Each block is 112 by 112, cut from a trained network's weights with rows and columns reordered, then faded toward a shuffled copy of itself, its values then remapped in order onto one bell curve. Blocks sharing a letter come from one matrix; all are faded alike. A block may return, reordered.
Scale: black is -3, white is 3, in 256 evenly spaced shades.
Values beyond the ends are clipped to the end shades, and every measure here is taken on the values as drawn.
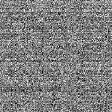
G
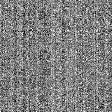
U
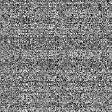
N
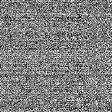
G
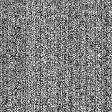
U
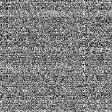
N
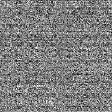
G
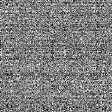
G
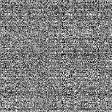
G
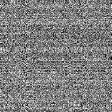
G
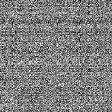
G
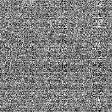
N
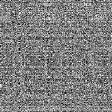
G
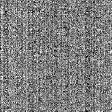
U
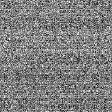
G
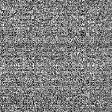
N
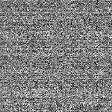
G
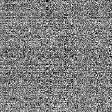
N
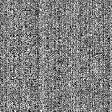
U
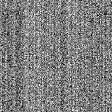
U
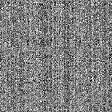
U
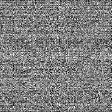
G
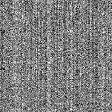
U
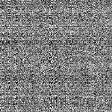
N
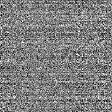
G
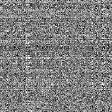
N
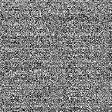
G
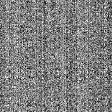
U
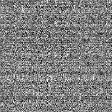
G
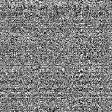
G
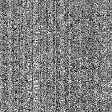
U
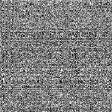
N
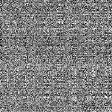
N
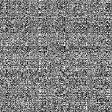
N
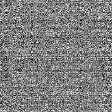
N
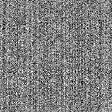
U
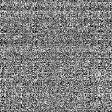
N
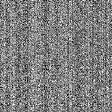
U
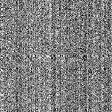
U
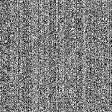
U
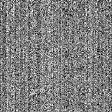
U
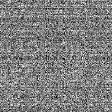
N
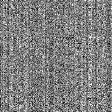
U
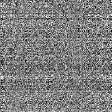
N
